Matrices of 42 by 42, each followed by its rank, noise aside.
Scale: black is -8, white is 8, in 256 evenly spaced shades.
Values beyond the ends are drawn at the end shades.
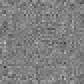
six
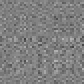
four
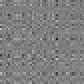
three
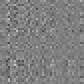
three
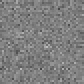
eight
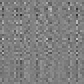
three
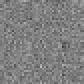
six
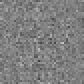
eight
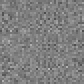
six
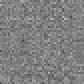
eight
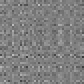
three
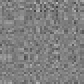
four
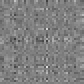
three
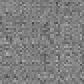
six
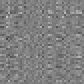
three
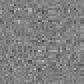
six
